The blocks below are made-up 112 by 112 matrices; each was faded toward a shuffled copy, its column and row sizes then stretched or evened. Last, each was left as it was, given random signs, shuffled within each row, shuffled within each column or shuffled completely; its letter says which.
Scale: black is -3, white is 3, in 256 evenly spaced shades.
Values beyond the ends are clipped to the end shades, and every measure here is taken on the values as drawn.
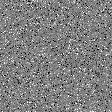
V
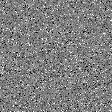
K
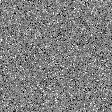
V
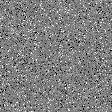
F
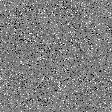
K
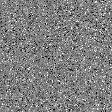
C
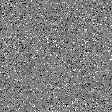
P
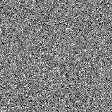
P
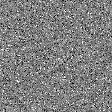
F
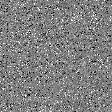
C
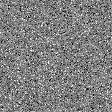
V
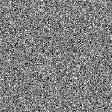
P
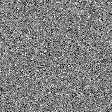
K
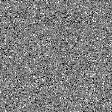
C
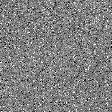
C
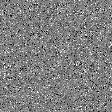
C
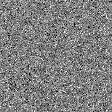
F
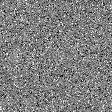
V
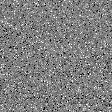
K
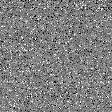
K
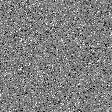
V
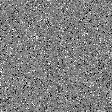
F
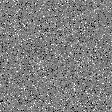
V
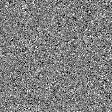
F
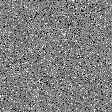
V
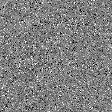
C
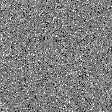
F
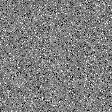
F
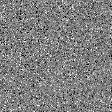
C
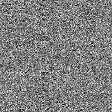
P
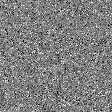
K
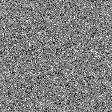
K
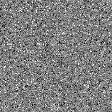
P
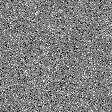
V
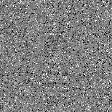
P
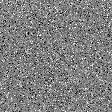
V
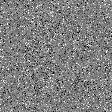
F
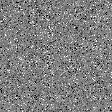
C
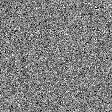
K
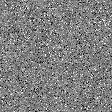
V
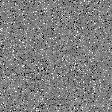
C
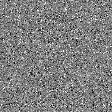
C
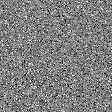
K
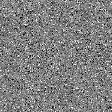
P
